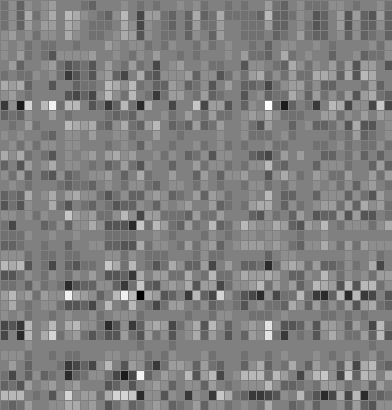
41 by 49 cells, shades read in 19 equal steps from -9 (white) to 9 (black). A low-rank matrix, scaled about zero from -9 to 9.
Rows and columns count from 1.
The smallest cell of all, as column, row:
34, 11
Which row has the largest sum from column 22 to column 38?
30
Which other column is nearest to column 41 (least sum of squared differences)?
24
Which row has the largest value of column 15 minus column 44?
38
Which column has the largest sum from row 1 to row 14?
18
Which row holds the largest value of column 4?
27
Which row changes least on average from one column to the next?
35
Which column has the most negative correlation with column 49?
6
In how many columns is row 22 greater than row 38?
24
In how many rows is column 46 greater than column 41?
15
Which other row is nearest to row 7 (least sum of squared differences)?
31
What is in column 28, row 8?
3
